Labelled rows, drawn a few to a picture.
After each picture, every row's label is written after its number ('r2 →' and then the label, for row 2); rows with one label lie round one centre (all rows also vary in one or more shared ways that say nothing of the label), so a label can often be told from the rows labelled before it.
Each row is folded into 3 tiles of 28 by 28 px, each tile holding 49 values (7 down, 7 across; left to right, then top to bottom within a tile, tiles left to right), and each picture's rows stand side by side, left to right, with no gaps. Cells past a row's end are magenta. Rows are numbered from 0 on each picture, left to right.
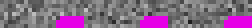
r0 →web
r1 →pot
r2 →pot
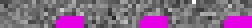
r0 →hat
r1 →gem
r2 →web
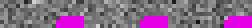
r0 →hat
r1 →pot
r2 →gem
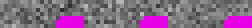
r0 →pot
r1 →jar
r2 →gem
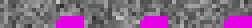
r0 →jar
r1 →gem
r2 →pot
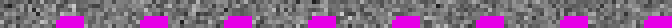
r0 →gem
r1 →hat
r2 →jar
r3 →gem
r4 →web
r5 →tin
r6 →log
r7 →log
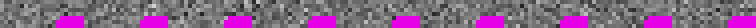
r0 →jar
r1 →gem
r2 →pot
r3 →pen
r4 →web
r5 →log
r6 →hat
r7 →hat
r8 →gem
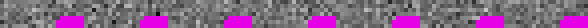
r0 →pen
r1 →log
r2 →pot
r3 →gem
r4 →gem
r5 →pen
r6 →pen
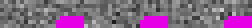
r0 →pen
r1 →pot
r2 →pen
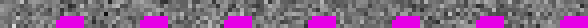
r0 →pot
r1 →hat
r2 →gem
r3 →web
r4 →web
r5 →pen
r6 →log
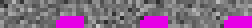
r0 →gem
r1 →web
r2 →jar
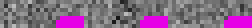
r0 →tin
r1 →tin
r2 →pen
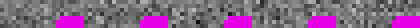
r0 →log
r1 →pot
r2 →log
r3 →pot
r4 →tin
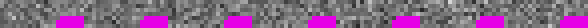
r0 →tin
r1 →pen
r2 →pen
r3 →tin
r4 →hat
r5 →pen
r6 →pot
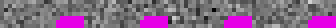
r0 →pen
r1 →tin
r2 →web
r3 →pen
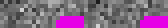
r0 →jar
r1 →pot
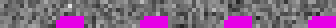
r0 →jar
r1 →pot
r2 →log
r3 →pot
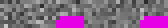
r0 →jar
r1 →log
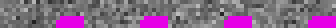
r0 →log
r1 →pot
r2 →pen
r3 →pot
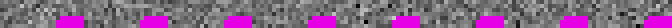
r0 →pen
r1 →log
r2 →tin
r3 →hat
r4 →jar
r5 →web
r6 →jar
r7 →hat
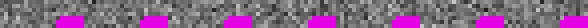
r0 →web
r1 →hat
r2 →jar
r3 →pot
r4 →web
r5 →pen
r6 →log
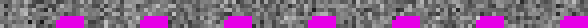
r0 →tin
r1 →log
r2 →web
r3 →gem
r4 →log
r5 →pot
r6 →pen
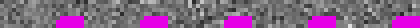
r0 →jar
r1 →pen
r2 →log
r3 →pen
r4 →pot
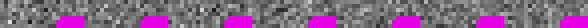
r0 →tin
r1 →web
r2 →tin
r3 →web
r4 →hat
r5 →hat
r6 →log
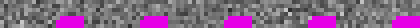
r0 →pen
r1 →jar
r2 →log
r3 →tin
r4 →web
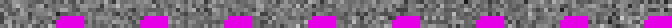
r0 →web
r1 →hat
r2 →log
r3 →log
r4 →pot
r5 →tin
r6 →jar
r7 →gem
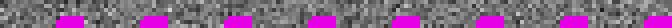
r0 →gem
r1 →jar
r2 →pen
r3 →hat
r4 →jar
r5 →hat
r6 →jar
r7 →hat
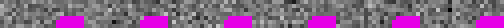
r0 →jar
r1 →log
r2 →web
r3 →tin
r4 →hat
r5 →web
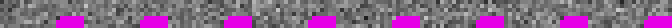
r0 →hat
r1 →jar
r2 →pen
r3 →log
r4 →pen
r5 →log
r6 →web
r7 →gem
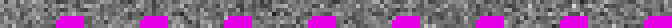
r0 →gem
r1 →tin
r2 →tin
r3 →hat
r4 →gem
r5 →pot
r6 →jar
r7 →tin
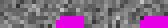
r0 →hat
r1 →web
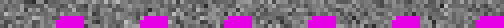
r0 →gem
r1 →log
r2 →gem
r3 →pen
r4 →tin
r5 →jar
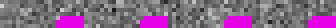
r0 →jar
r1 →hat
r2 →web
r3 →pen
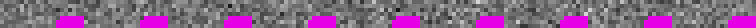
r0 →gem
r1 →pot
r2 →pen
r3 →hat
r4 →pot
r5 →pen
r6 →hat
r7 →web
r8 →hat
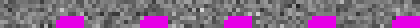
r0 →hat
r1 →pot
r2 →hat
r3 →web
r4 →hat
